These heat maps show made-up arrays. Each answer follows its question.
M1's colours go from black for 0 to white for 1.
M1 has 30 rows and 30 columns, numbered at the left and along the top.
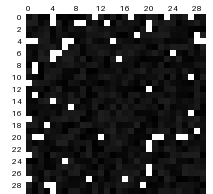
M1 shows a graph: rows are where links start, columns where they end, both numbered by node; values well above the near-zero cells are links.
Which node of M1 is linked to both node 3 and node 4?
node 28
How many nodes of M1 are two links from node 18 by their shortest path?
1
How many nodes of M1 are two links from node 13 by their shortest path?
4
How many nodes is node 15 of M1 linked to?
1
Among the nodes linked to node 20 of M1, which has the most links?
node 1
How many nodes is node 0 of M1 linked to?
5
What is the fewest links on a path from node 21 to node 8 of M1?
3
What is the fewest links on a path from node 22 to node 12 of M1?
2
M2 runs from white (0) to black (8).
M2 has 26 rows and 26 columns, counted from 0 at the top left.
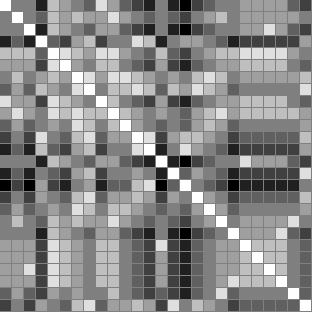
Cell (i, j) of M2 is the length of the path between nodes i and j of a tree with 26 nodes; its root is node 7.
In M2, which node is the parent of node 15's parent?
11
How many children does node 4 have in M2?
6
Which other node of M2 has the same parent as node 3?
12
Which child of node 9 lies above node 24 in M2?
18
